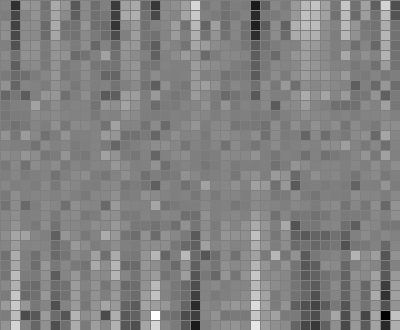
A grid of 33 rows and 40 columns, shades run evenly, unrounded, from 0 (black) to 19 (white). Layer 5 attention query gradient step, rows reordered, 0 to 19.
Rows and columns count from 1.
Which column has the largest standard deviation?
26
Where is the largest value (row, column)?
32, 16
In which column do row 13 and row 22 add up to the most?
12
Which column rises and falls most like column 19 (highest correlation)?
37
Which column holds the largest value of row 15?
35
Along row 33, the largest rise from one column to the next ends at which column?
40
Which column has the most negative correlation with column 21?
36
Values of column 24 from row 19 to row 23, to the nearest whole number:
11 10 9 10 10
